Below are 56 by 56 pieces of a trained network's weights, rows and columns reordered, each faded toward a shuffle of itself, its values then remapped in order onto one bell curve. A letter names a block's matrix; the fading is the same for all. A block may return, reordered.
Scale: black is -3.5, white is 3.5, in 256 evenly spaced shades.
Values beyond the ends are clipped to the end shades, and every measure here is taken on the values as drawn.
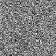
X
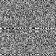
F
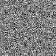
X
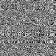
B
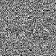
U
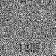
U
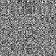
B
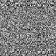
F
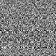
B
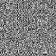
B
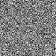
U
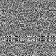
F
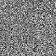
X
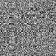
F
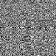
B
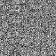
X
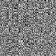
B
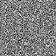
X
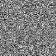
U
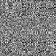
B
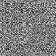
B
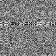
F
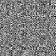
B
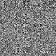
X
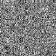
X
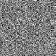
U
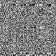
F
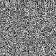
X
